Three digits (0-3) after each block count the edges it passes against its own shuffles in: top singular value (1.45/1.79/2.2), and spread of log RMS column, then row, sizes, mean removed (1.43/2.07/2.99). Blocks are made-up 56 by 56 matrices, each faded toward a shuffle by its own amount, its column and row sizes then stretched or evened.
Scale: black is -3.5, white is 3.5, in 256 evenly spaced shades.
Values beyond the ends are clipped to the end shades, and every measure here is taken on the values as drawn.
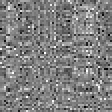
3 1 0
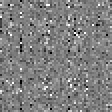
0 2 1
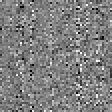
1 2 0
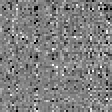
2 2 1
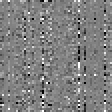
2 3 1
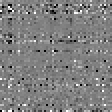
2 1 3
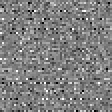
0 0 3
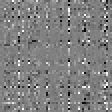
1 3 2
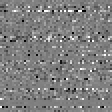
0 0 3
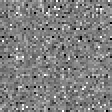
0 0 2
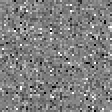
0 1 1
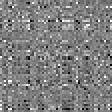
3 1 2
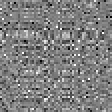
3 1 1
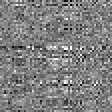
3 1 2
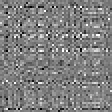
3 1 2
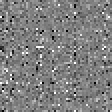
0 2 1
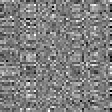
3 2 1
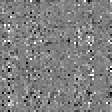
0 2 2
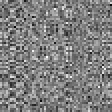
3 2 0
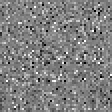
1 0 1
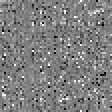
1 2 0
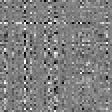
3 3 2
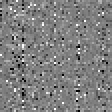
1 2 0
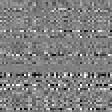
3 1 3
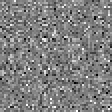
2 0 0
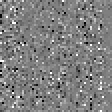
0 2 0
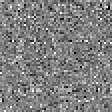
2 0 1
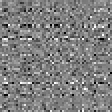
3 1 2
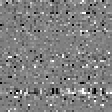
2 1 2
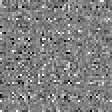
1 1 2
